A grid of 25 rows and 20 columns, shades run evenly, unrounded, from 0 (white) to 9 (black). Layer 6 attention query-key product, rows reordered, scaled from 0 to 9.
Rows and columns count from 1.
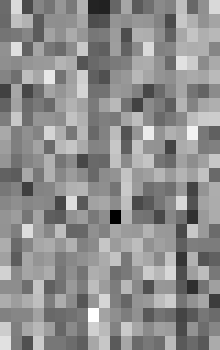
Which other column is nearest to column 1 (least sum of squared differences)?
4
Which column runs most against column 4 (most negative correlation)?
17
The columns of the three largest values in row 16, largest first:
11, 18, 15
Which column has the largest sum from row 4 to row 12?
9
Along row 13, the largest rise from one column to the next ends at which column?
20
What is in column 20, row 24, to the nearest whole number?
4
